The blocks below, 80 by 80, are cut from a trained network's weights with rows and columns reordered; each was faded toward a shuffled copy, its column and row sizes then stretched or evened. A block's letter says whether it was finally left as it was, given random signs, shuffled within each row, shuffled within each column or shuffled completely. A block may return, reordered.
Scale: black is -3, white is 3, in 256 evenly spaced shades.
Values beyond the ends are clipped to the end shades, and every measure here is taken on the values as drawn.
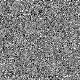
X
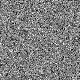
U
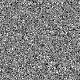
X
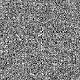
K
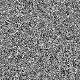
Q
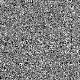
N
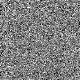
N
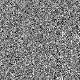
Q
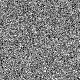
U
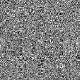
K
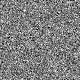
U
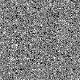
N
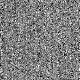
Q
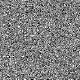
N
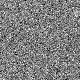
U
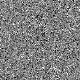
Q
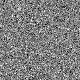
U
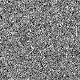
Q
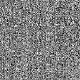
K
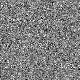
X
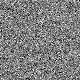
U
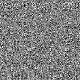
K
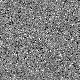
U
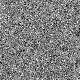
U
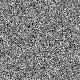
U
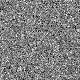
U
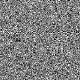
K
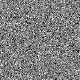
X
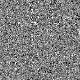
N
